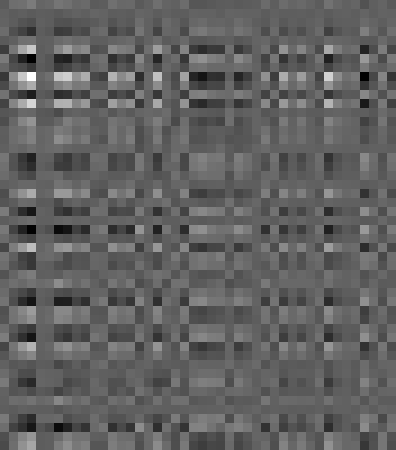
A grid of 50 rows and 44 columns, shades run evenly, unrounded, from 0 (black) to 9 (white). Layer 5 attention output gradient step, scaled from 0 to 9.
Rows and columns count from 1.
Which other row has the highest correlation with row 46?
41
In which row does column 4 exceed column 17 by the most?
9
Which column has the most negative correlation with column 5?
26
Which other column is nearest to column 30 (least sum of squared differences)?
15
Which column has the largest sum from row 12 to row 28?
4
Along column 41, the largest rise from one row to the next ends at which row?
7
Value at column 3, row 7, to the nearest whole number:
1
